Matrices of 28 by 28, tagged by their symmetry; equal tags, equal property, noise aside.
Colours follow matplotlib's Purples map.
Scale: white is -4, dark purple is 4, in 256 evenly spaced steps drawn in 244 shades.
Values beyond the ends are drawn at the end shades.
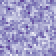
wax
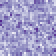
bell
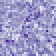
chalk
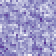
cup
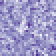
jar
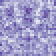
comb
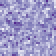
jar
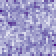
bell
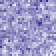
wax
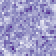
wax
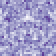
comb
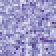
jar
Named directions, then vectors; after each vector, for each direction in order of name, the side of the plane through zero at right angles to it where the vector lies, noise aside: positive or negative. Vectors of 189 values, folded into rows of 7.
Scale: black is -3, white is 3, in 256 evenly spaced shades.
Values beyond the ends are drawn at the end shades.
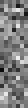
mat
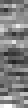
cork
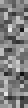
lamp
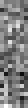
positive, positive, positive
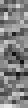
positive, positive, negative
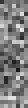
positive, negative, positive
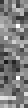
positive, negative, positive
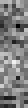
negative, positive, negative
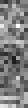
positive, negative, positive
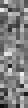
negative, negative, negative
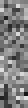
negative, negative, negative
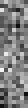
negative, negative, negative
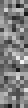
negative, negative, positive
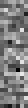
negative, negative, positive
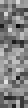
negative, positive, negative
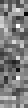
positive, negative, positive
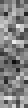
positive, negative, positive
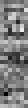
positive, negative, negative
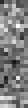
positive, negative, positive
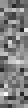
negative, positive, positive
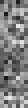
positive, negative, positive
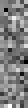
positive, positive, negative
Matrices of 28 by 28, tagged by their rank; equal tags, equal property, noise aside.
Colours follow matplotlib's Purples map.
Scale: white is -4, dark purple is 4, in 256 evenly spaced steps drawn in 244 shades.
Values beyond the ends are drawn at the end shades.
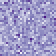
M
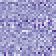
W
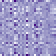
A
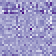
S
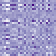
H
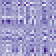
A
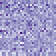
W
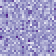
M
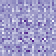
S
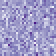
M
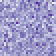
M
